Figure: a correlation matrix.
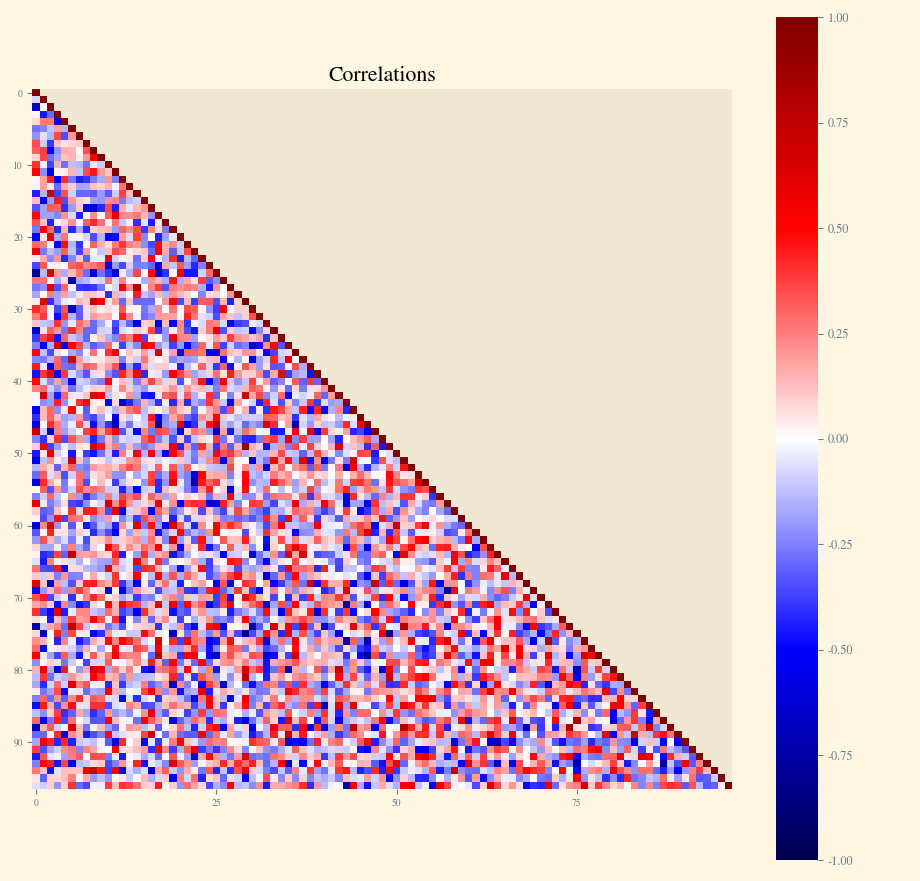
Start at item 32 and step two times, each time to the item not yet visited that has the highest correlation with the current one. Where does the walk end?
25
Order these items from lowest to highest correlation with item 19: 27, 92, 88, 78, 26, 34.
88, 78, 27, 92, 26, 34
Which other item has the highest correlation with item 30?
26
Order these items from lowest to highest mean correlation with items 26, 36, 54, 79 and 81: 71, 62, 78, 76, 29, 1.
78, 1, 76, 71, 29, 62
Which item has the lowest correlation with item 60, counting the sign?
0
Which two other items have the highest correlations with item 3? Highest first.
35, 72
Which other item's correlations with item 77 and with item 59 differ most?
67
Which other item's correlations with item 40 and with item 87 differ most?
5
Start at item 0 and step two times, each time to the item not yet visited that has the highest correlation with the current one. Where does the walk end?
68
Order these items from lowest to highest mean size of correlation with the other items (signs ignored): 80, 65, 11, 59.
65, 59, 11, 80
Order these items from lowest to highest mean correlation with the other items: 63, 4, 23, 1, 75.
75, 4, 1, 23, 63
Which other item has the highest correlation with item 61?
46
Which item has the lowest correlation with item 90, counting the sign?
64
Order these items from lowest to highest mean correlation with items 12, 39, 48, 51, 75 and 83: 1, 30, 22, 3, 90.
30, 1, 90, 22, 3
